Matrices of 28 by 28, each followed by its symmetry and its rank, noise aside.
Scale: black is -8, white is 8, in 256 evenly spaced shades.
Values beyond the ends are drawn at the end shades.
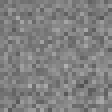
symmetric, rank five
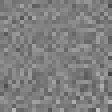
no symmetry, rank five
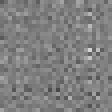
no symmetry, rank four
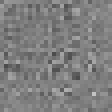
symmetric, rank four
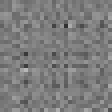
symmetric, rank three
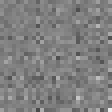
symmetric, rank three
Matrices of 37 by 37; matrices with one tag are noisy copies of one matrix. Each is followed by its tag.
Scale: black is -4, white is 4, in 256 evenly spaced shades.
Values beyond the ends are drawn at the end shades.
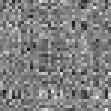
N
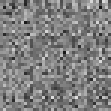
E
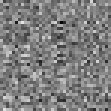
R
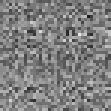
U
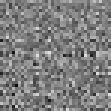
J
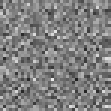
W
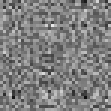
N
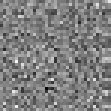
W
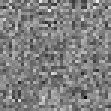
N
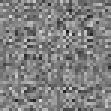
U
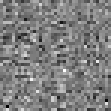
R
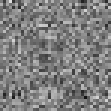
N
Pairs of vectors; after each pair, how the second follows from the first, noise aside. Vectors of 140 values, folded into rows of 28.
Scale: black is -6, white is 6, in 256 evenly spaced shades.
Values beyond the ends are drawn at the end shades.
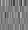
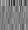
partly zeroed.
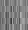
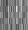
reversed, negated.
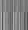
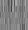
wrapped around, partly zeroed.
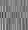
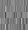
partly zeroed.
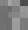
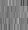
partly zeroed.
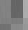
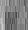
reversed.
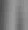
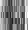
wrapped around, negated, scaled up.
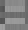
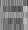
reversed, negated.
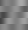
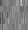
partly zeroed.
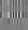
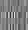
reversed, negated.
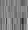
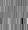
partly zeroed.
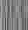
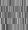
sign-scrambled.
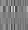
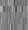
partly zeroed.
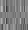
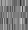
reversed, negated.
